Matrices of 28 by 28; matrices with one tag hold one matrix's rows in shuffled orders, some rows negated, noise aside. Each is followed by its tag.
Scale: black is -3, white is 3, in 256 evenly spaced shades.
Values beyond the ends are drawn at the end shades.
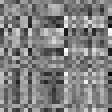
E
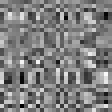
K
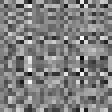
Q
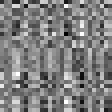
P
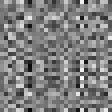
Q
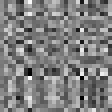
Q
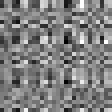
P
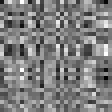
K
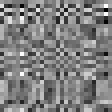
K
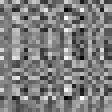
P
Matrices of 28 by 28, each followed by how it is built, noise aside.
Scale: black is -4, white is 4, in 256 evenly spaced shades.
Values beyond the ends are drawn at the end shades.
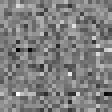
low rank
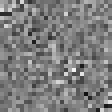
block diagonal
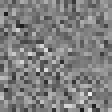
lower triangular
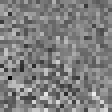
lower triangular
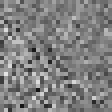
lower triangular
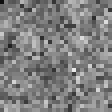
smooth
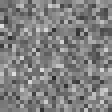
noise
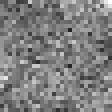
smooth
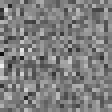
low rank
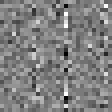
uneven columns
